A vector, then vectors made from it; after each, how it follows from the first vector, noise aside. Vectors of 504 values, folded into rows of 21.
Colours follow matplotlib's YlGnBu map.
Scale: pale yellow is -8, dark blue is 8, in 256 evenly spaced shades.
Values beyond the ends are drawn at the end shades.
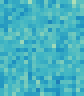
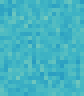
wrapped around, shrunk.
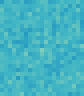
wrapped around, shrunk.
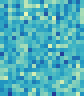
reversed, negated, scaled up.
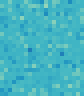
reversed, negated, partly zeroed.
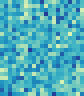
reversed, negated, scaled up.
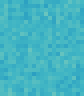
reversed, shrunk.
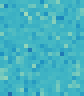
reversed, negated, partly zeroed.
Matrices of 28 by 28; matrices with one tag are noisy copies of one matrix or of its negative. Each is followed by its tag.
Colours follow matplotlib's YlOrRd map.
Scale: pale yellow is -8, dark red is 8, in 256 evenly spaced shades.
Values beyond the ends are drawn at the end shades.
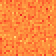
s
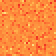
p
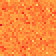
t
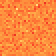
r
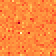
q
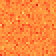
t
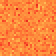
r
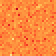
r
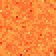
q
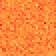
t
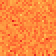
s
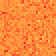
p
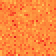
s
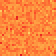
q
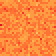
t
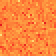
t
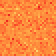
r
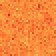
r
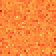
q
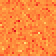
t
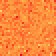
q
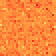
t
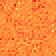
r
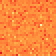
s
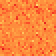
t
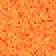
s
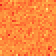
s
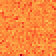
q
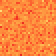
q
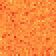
s
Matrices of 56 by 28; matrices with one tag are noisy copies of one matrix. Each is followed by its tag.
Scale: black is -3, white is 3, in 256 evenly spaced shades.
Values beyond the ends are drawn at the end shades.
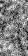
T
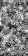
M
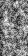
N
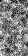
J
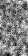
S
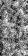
N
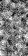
J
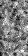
N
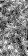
T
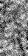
T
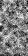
M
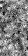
T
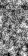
S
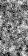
S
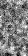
S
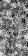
J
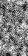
S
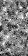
M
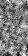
S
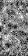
M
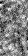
T
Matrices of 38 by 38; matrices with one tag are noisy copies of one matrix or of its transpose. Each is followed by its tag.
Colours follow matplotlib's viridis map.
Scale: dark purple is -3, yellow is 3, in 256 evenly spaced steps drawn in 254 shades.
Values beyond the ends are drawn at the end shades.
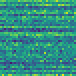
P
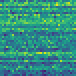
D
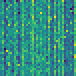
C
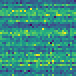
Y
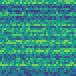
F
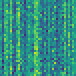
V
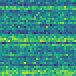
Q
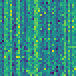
V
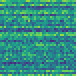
P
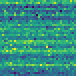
F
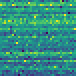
D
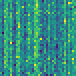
V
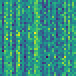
V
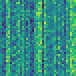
Q
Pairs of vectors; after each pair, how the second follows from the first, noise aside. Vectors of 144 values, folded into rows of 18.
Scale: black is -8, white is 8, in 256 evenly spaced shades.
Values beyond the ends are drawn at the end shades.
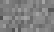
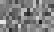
reversed, negated, scaled up.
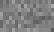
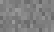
reversed, negated, shrunk.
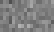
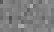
partly zeroed.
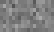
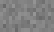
negated, shrunk.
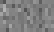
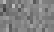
negated.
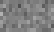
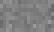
reversed, negated, shrunk.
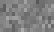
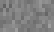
reversed, negated, shrunk.
